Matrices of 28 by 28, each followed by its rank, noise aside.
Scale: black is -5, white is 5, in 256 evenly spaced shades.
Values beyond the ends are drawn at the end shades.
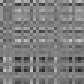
one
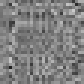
four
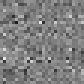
four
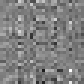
four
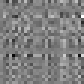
three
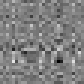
three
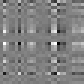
one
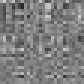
three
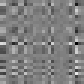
one
